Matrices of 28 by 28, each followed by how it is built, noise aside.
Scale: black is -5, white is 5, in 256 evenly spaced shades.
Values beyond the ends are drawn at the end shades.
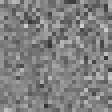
upper triangular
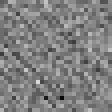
Toeplitz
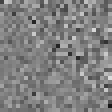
upper triangular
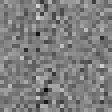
uneven columns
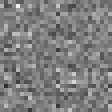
low rank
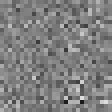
low rank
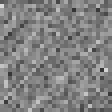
Hankel
